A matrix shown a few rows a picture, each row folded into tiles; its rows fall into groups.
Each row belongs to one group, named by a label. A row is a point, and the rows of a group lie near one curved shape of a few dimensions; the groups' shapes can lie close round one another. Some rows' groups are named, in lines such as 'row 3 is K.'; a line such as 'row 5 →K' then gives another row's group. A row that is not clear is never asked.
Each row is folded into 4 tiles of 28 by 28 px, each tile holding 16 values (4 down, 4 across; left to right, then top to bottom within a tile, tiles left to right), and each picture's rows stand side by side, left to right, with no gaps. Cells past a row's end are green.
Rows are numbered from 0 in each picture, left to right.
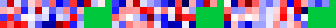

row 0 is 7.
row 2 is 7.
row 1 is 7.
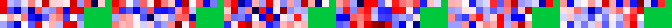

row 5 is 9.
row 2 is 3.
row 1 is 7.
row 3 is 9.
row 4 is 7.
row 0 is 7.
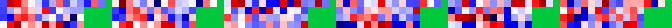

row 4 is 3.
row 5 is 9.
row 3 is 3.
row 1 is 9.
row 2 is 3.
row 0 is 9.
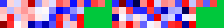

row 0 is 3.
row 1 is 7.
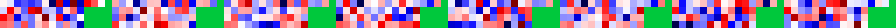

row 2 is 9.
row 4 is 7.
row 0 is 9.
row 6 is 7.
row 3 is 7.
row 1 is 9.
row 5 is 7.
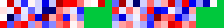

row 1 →7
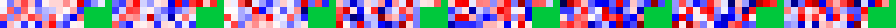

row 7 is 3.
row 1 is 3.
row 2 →7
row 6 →7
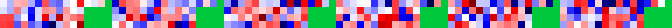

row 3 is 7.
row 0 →9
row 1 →9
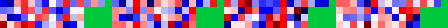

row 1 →3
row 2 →7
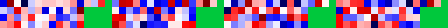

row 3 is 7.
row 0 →7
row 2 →7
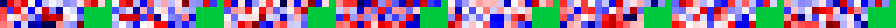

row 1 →3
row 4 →7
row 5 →7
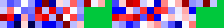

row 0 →9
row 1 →3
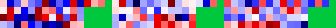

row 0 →9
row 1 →7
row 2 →9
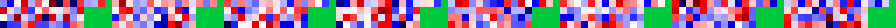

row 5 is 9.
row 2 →3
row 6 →7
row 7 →3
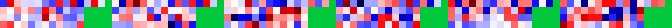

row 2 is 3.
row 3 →7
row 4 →7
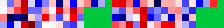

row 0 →3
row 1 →9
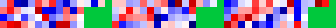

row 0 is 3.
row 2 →3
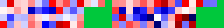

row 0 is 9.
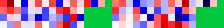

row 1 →7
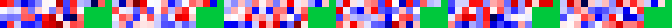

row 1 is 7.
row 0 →7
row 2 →7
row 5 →7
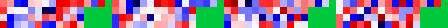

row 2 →3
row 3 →3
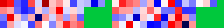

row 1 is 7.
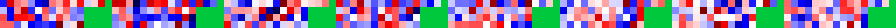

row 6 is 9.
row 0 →9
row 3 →7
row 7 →9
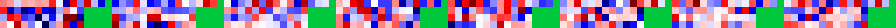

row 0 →7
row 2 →3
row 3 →7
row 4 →7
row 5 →3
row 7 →3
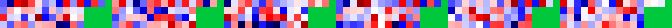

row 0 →7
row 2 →9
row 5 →9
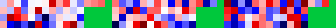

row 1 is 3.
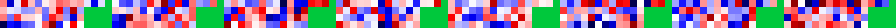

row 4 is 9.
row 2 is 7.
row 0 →7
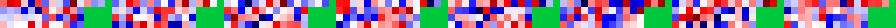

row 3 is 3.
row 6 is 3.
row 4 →7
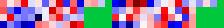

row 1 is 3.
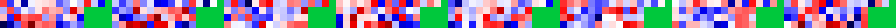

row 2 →7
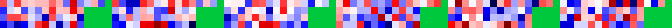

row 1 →9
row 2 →9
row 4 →9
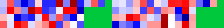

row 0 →9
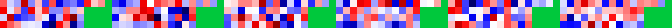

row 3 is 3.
